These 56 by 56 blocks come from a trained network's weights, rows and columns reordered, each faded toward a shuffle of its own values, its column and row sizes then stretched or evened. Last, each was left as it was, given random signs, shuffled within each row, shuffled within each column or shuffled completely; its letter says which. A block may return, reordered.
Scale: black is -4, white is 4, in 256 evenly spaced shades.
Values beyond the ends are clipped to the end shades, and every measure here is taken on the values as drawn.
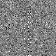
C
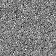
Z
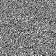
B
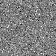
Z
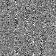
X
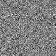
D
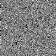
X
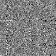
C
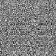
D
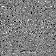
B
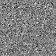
B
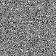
C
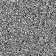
Z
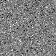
Z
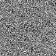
C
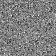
Z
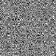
D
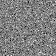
Z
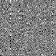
D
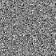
C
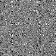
C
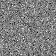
Z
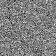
Z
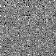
C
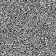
B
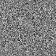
C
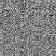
D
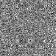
D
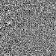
C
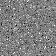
Z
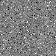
B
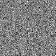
C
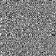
D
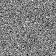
Z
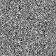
X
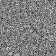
X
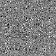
C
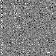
C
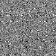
C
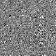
C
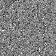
X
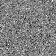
Z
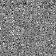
C
